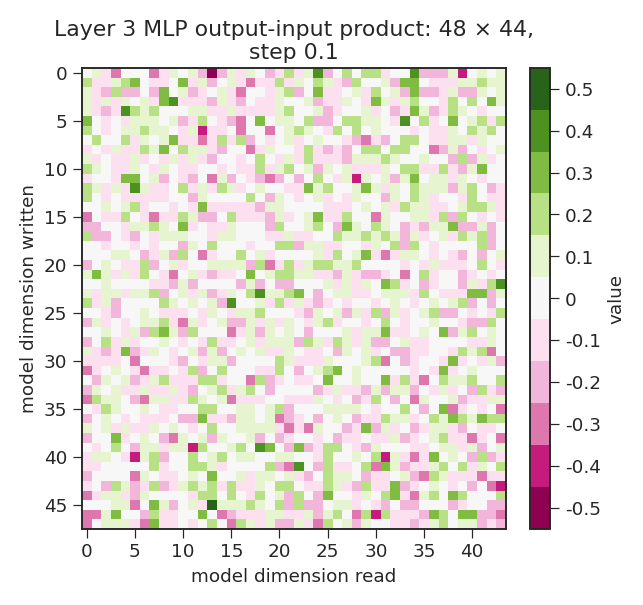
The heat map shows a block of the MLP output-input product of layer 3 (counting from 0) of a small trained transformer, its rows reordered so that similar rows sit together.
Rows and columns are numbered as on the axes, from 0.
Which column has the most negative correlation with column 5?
13
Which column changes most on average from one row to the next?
31
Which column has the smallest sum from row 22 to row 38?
34
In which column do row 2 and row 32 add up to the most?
8
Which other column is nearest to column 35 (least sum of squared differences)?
1
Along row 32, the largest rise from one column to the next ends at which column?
18
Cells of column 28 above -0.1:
29
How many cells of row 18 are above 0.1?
6
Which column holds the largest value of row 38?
3
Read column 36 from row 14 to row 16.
-0.1 -0.1 0.1
